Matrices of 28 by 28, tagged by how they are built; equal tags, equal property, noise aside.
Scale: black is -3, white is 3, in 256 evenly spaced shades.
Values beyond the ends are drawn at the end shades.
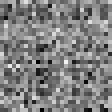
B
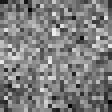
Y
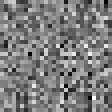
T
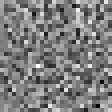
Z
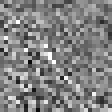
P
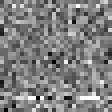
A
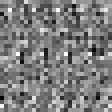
Z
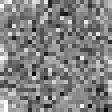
Y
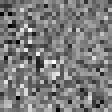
P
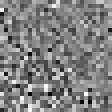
P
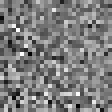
P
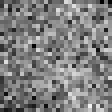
Y
